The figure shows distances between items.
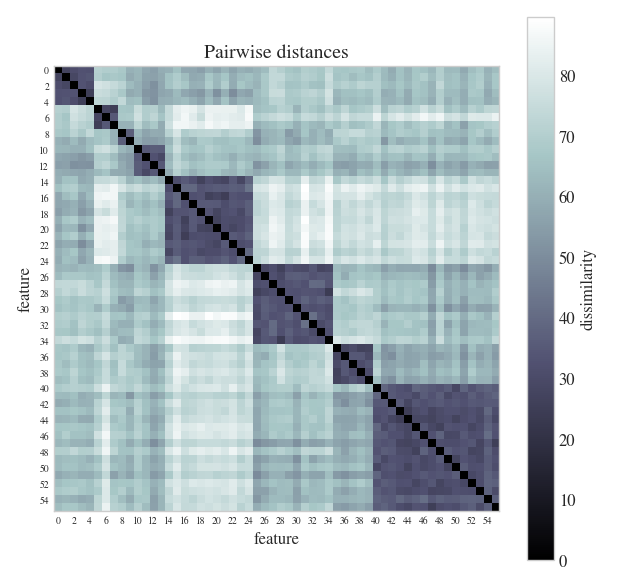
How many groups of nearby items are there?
8
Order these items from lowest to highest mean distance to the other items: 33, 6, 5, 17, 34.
33, 17, 34, 5, 6
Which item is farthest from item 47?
6
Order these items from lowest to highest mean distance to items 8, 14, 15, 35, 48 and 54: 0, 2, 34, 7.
0, 2, 7, 34
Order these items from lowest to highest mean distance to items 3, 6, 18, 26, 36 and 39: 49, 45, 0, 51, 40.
0, 51, 49, 45, 40
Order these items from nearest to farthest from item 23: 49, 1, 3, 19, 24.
19, 24, 3, 1, 49
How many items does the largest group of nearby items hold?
16
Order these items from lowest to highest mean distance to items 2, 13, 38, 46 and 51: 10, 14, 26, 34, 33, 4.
4, 10, 26, 33, 14, 34
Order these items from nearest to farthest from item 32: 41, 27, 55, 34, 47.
34, 27, 47, 41, 55
